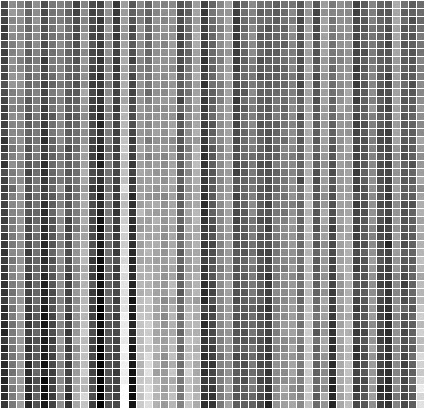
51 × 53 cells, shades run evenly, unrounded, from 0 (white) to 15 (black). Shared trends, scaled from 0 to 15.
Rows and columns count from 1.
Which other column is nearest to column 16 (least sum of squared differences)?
39
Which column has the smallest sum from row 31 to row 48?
16
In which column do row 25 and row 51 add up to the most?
13
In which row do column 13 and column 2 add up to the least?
2
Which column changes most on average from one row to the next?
53
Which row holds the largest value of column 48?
49
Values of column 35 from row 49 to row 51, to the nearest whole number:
7 7 6
